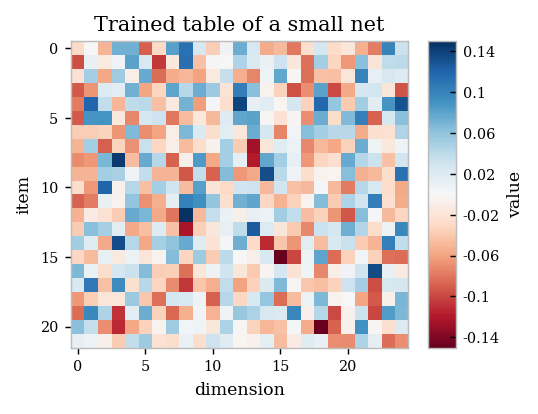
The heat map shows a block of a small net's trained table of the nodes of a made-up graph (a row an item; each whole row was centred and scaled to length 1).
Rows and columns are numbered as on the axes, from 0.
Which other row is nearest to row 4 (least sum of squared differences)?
1
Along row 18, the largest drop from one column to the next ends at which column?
15
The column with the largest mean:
21
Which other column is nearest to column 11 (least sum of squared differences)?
14
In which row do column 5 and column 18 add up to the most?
4
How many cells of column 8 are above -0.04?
13
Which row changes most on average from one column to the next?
8
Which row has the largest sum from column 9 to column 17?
19
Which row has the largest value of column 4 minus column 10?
18
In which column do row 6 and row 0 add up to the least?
5
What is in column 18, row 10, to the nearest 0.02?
0
